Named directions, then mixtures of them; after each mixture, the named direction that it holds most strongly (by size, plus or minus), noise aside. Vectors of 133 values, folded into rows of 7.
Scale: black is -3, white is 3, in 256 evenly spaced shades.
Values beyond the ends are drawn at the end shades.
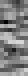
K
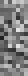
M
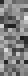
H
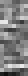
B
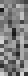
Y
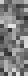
H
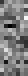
H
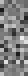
H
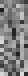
Y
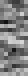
K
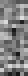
B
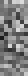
M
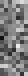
M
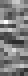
K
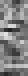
B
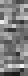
B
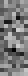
M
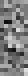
M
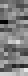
K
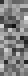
H
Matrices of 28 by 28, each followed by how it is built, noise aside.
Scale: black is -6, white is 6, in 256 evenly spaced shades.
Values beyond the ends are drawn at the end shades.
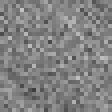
Toeplitz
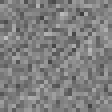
Hankel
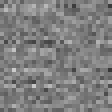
low rank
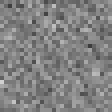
Toeplitz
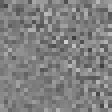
upper triangular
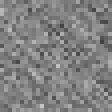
Toeplitz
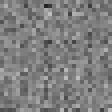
low rank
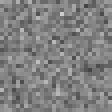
noise
